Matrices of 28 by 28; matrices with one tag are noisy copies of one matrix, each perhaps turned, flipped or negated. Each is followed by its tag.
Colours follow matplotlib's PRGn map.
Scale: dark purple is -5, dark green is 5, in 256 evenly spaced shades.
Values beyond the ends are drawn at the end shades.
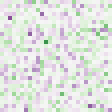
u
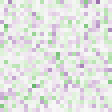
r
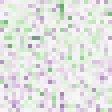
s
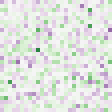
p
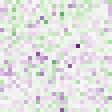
s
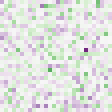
p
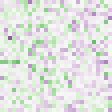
s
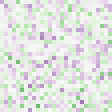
u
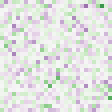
r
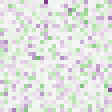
r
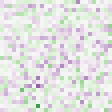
u
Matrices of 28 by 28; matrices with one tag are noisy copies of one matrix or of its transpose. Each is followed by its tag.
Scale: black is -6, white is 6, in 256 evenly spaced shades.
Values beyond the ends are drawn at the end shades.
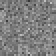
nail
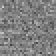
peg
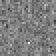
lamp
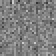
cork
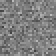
cork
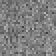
nail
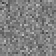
nail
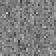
peg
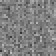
peg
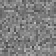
nail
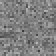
lamp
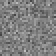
nail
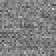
lamp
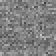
lamp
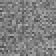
cork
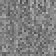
peg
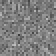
cork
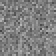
nail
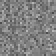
nail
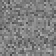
nail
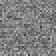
lamp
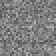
nail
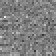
peg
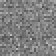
cork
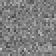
nail
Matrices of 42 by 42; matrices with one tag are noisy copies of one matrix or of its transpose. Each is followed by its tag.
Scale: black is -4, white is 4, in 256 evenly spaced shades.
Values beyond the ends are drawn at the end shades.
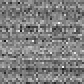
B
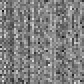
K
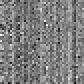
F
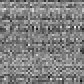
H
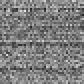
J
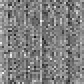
J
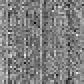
J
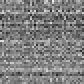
F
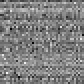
H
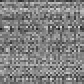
H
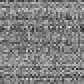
H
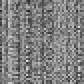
H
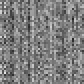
K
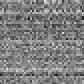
F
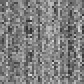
B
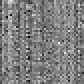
H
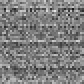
J
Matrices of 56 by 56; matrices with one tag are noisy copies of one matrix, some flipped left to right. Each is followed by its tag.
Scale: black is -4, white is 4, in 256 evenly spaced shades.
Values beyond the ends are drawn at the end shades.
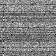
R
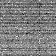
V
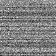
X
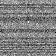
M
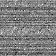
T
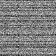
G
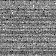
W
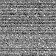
V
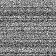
X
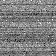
R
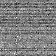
V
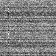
X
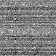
T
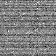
G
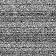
R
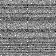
M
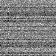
X
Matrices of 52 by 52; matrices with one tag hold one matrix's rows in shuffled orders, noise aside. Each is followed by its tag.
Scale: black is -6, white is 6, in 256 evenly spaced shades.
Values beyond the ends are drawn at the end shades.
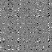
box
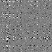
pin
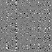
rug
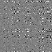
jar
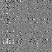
pin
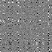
box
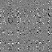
box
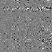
jar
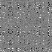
box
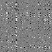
rug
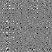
pin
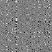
rug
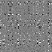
box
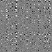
rug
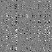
rug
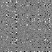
rug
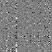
rug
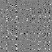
rug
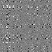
pin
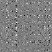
rug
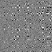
jar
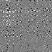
pin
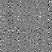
box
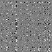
rug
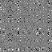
box
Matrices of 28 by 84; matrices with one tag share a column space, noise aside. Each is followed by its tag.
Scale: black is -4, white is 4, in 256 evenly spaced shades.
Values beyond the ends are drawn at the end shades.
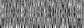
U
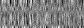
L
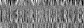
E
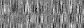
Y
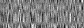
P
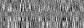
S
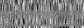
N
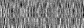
U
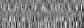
S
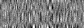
P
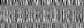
E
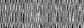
P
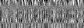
E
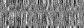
L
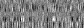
S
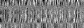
E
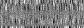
N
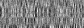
U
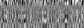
E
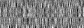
U
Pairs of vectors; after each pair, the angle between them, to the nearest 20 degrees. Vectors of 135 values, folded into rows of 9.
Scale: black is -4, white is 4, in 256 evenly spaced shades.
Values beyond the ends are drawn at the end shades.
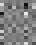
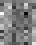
140 degrees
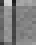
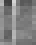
160 degrees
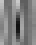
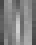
140 degrees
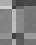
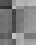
160 degrees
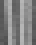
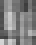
60 degrees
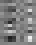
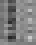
40 degrees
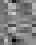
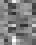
160 degrees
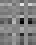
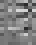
100 degrees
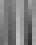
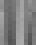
40 degrees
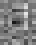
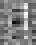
20 degrees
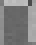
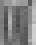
40 degrees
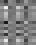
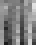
80 degrees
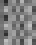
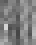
80 degrees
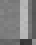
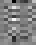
100 degrees
